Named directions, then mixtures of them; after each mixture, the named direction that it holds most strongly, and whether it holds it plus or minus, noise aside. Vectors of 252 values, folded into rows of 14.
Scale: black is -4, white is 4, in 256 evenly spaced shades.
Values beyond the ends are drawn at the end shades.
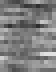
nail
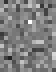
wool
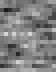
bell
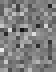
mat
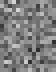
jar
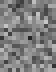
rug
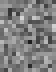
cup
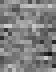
nail, minus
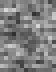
bell, minus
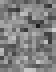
bell, plus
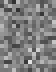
jar, minus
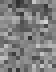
rug, plus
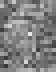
jar, plus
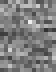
wool, plus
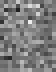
wool, plus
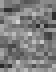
bell, plus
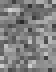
cup, minus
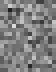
cup, plus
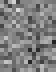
jar, plus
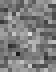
bell, plus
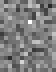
wool, plus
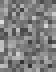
cup, plus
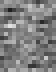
nail, minus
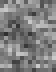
bell, minus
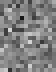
mat, plus
